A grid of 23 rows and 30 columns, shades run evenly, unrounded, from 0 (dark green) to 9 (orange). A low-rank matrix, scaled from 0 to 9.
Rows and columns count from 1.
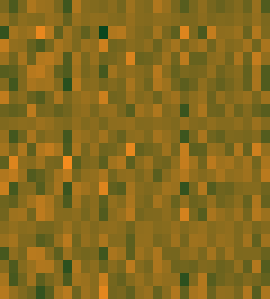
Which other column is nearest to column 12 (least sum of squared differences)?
1
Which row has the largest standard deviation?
3
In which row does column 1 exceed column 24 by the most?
15
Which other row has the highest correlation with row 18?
19
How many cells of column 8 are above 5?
8
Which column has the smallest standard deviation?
11
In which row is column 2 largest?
13
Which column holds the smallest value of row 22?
21
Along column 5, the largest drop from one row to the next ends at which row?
4
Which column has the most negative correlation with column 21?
23
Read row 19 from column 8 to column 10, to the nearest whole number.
7 4 5
